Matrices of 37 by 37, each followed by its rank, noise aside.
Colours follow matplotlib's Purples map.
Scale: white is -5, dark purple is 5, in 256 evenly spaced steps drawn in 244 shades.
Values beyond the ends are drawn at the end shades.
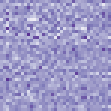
eight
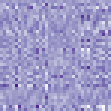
four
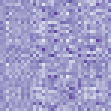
four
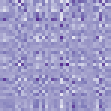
three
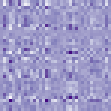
three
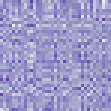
four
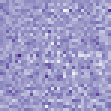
eight
